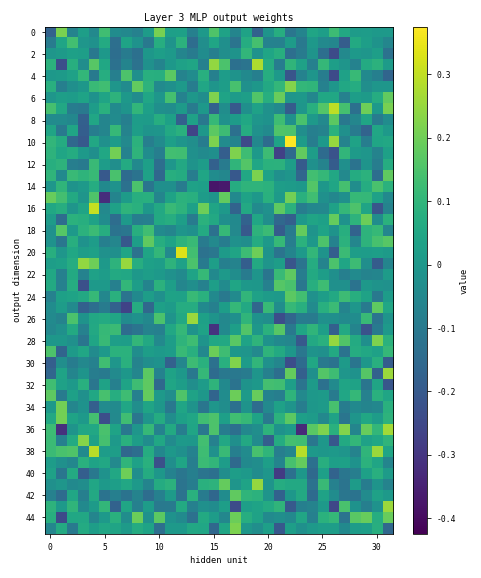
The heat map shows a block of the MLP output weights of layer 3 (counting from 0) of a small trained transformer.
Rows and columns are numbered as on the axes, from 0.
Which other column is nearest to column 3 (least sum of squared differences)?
28
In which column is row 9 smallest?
13
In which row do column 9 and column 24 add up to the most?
36
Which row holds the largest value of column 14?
16
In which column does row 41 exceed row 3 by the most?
1
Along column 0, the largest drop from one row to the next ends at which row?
30
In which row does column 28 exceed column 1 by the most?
44
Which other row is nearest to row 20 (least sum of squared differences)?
33
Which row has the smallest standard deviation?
22
